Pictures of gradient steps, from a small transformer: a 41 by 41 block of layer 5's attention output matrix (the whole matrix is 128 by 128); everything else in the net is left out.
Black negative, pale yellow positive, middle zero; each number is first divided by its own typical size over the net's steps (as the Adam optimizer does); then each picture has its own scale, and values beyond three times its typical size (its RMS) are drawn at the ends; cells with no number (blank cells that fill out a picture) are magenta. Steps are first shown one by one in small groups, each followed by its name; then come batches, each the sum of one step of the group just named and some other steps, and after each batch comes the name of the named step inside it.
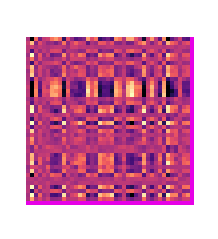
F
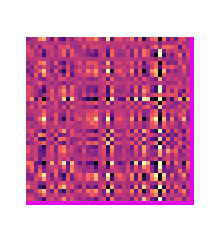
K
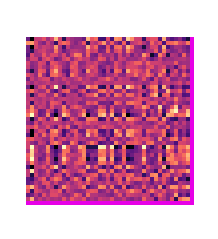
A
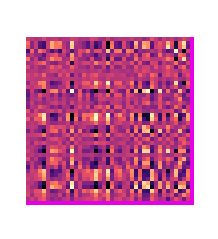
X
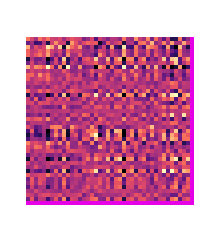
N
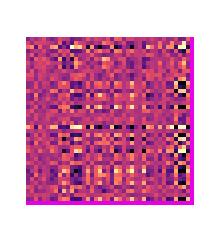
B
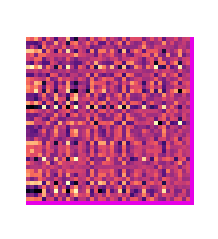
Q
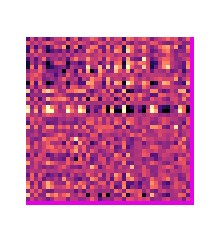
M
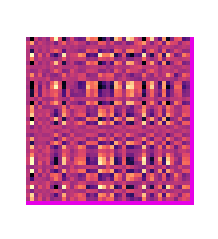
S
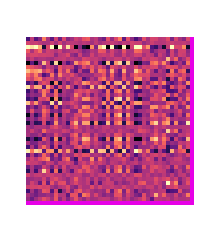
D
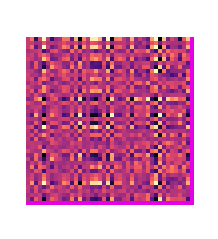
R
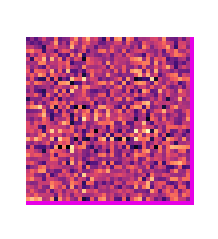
X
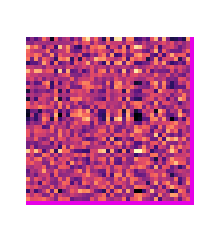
D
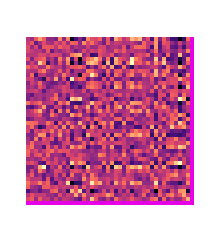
Q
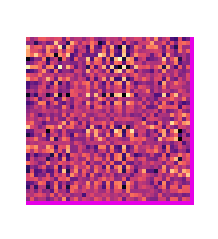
N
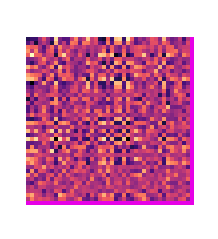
S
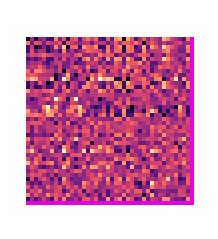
M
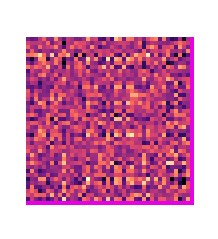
B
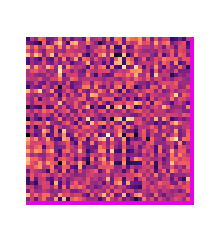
N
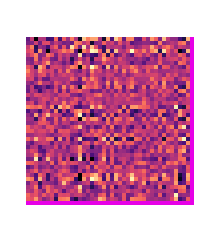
B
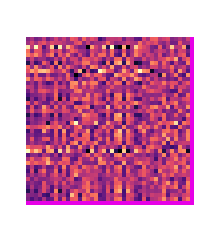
D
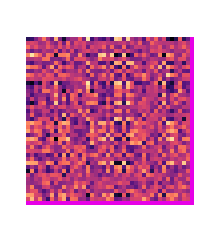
S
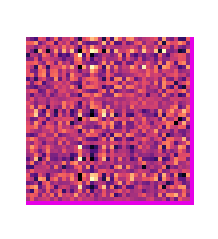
A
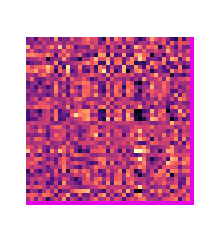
N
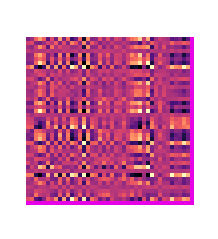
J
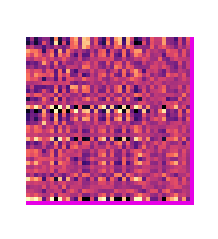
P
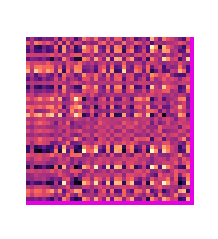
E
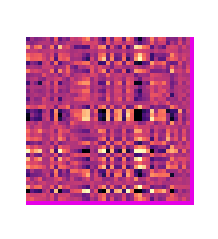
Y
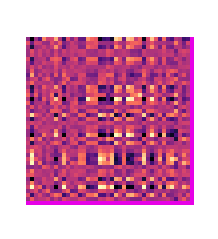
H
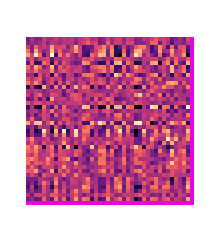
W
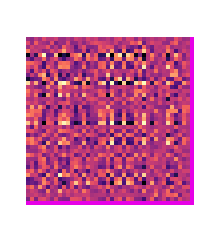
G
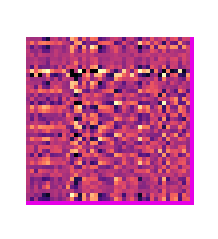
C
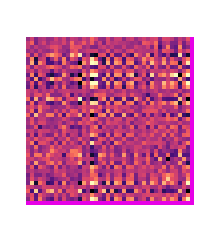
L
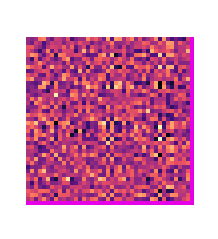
E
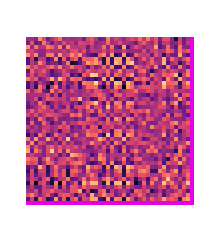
L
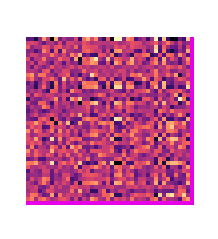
L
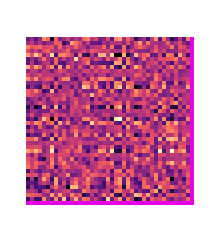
W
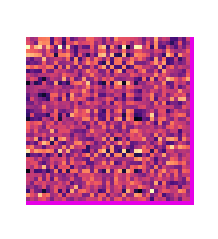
Y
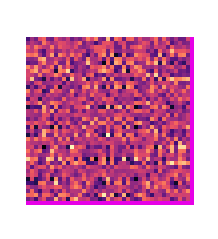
W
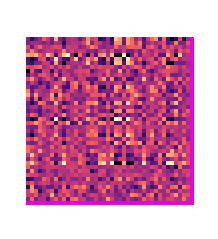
H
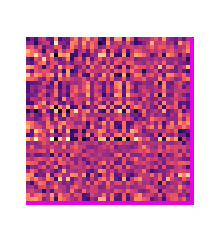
P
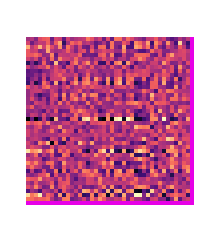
Y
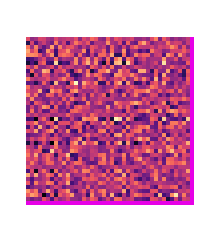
C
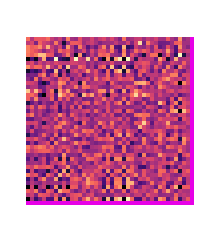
G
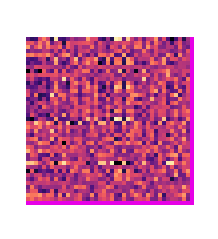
H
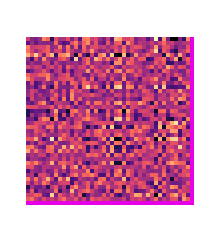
P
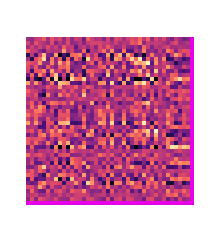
G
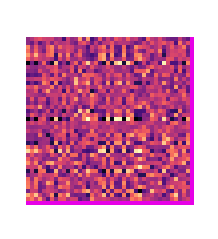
Y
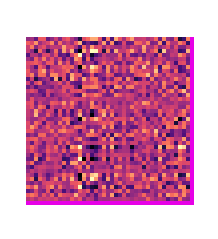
G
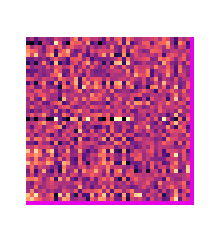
P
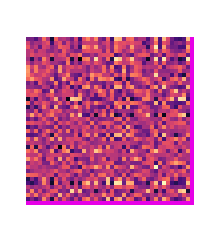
E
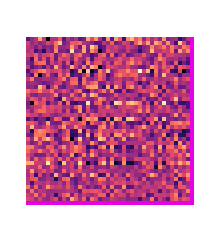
C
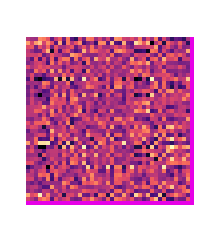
E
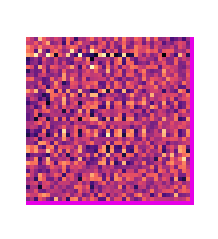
W
